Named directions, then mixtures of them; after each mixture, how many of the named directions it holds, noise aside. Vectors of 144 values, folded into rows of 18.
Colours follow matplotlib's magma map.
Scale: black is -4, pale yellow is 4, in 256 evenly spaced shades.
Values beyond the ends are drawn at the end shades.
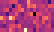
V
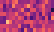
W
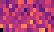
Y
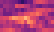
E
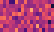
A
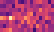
three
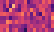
four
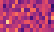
two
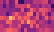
four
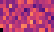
one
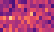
four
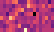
two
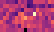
three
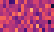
one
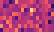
three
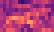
two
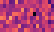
three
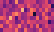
four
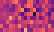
three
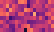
four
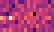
three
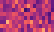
two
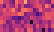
four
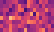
four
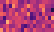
two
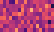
one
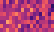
two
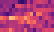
two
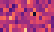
two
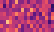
two
